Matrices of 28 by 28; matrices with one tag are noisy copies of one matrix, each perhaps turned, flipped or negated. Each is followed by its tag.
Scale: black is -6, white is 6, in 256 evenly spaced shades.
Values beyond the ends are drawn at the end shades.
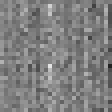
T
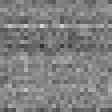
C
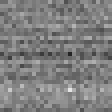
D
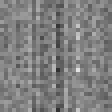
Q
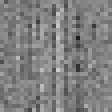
Q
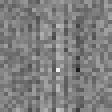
Q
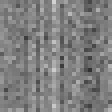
D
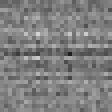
Q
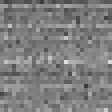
T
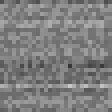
C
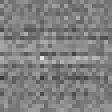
Q
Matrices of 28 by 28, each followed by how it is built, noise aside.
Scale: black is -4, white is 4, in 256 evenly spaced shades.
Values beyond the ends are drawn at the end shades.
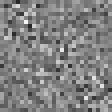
block diagonal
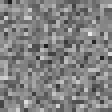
noise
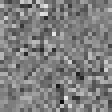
block diagonal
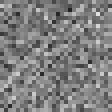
Hankel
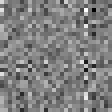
low rank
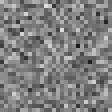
blocks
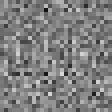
low rank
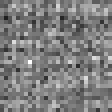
blocks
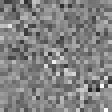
block diagonal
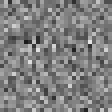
low rank
